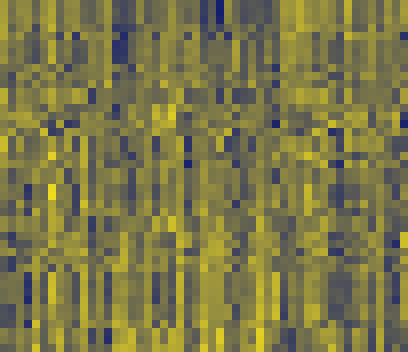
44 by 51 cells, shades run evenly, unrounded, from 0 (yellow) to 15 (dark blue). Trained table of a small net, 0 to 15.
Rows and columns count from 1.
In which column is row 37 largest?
4
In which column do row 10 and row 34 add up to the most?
2
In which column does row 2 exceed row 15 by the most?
28
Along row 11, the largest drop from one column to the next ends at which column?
36
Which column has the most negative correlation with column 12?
41
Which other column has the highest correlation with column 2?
49
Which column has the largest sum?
43
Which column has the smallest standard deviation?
13
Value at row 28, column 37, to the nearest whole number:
11
